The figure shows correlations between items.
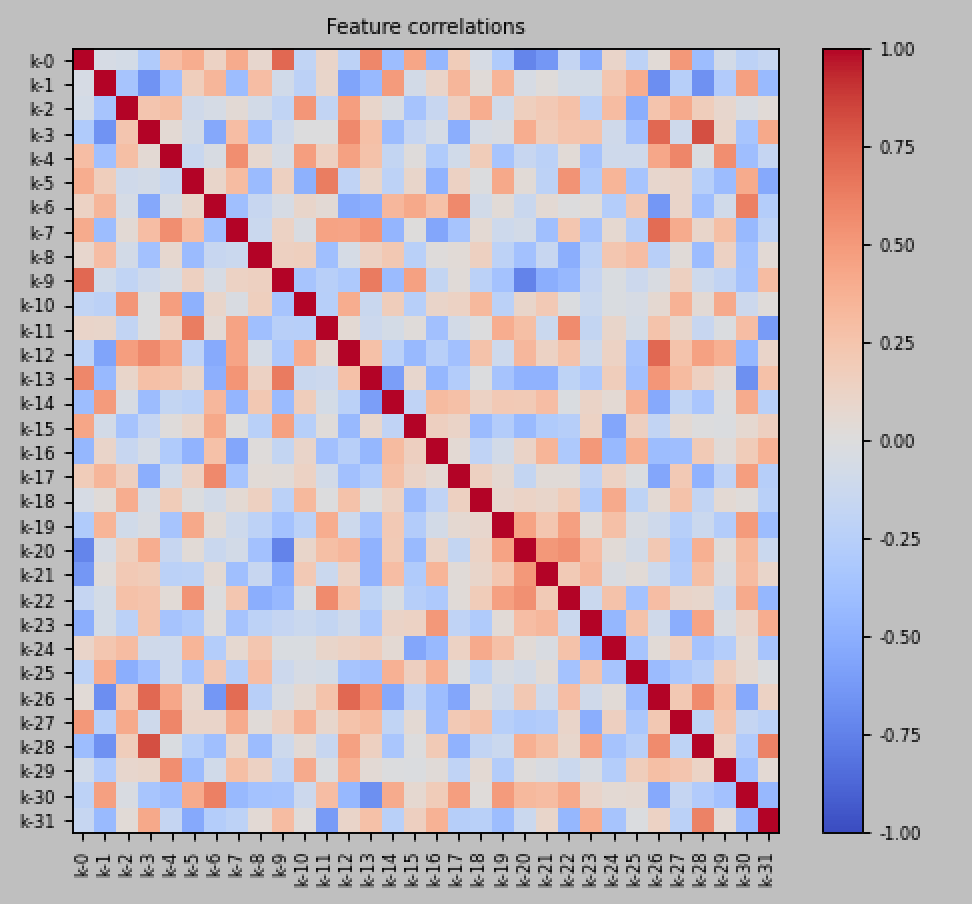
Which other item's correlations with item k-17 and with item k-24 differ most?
k-6
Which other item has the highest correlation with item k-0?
k-9
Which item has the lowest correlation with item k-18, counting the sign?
k-15
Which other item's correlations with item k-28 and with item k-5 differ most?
k-31
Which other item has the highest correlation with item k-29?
k-4
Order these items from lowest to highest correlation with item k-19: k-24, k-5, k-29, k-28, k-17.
k-29, k-28, k-17, k-24, k-5
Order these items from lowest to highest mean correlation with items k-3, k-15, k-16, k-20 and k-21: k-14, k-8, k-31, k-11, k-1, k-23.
k-8, k-1, k-11, k-14, k-31, k-23
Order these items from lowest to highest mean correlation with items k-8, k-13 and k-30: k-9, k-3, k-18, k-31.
k-3, k-31, k-18, k-9
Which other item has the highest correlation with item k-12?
k-26
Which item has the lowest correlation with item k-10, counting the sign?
k-5
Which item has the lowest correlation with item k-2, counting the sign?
k-25
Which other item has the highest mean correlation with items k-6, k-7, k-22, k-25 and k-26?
k-11
